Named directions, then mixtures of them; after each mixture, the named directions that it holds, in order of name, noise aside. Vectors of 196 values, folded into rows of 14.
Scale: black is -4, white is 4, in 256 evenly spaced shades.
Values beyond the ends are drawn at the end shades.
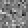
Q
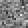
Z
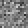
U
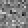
Q.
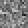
Q, U.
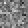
Q, U.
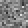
Z.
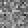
Q, U.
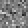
Q.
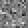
Q.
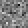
Q, U.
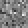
Q.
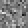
Q.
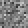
U.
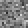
Z.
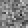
Q, Z.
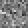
Q.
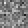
Q, U.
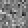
Q.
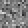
Q.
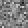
U, Z.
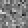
Q.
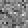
Q, Z.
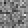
Q, U.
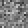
U.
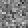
Q, Z.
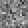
Q, Z.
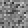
U.
